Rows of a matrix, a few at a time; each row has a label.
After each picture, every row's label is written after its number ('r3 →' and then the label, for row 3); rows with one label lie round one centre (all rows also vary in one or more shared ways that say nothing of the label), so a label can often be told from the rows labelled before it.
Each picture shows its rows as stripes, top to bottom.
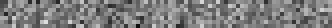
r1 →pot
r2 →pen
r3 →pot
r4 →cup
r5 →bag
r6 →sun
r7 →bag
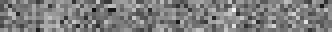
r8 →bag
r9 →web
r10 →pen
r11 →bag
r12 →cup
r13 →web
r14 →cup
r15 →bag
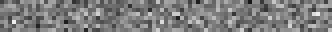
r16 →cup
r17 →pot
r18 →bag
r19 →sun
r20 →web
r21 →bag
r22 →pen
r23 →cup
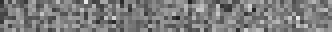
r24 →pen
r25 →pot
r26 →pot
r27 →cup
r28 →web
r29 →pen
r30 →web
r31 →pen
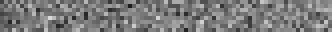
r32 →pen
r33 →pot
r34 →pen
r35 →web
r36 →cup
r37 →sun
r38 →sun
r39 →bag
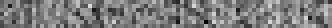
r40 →web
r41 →web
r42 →pen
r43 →pen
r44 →web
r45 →web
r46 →cup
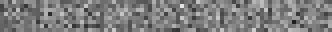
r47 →bag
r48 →pen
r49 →cup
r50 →bag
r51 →cup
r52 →pot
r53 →cup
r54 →web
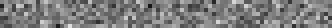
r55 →cup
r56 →pen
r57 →pen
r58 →bag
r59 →sun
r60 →cup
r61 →sun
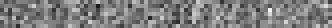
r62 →sun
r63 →pot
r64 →web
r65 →web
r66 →bag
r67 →web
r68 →sun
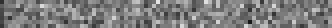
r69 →cup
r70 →cup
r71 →sun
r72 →web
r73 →web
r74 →cup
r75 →pen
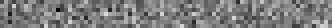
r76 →pen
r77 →bag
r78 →sun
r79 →web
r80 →cup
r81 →sun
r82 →pot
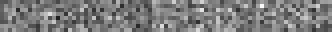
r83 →pot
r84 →pen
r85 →bag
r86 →cup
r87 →pot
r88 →cup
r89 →bag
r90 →bag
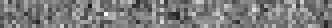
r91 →bag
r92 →bag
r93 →bag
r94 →web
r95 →web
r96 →bag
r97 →cup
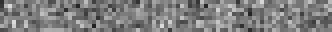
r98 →pen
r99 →pen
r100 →cup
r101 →sun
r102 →cup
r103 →bag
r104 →bag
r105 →cup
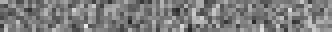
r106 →bag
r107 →pot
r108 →web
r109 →web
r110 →pot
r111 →pot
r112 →pen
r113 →pen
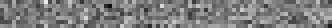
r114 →sun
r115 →bag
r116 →pen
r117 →pot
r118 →pen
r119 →sun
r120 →bag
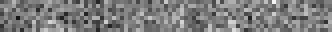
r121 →cup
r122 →bag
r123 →pen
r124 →cup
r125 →sun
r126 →cup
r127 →pen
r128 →cup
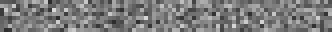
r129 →sun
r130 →bag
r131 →pen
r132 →cup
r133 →sun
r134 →pen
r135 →cup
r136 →sun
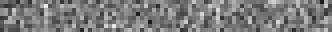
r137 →web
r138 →sun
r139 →bag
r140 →bag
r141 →pot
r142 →pot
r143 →web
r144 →sun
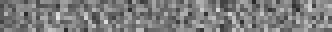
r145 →pot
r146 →pot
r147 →pot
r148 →pen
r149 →pen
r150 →web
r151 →pot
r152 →cup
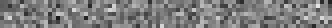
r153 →sun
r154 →sun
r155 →web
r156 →pen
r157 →pot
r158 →sun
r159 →bag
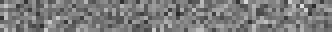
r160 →pen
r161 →bag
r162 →web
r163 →bag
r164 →pen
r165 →cup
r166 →bag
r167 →bag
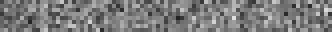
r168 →cup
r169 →sun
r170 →pen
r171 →sun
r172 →web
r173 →web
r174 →sun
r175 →bag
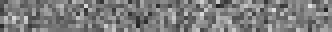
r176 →pot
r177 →pen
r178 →cup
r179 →pot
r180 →bag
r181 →bag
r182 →web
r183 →web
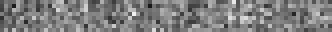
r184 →pen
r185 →pen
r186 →pen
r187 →sun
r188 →pen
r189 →pen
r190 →web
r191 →bag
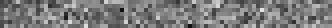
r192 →web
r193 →sun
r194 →pen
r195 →cup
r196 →cup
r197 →sun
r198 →pen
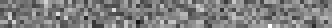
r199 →cup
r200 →bag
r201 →sun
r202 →pen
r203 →pot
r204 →bag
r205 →web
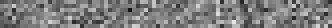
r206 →sun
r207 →bag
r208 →pot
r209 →cup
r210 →sun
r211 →cup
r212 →sun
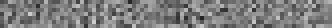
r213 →pot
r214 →web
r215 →pot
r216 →pen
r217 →web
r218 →web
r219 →pot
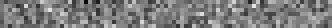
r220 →cup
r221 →bag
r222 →cup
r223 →pot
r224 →pen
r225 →pen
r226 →web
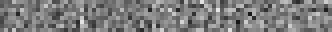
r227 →pot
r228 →cup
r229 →bag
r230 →sun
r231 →pot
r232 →pen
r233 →pen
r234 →bag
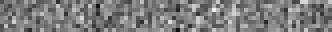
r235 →pot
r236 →web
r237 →web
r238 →cup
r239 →bag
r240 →bag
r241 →pen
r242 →web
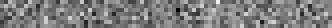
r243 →pot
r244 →bag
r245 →web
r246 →pen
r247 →sun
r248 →cup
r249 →cup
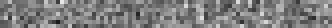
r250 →pot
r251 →pot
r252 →pot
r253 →pen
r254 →bag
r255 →sun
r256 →cup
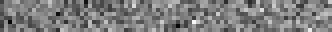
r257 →cup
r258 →cup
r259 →pen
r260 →pot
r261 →sun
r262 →web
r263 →web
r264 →pot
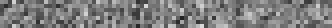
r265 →bag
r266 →sun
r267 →pen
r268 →pen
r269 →bag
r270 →web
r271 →bag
